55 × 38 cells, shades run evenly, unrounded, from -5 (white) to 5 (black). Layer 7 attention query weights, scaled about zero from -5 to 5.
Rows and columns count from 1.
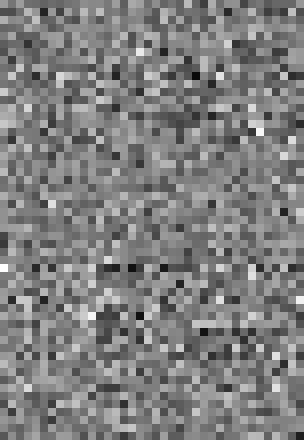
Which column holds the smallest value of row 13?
13
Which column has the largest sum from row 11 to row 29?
23
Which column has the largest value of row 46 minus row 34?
36
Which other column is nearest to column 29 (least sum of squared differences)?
34
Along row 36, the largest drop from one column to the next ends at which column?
24
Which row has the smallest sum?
25
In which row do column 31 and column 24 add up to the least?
49
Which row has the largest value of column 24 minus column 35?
45
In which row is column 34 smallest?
12
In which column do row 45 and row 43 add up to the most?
31
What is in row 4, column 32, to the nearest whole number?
-2
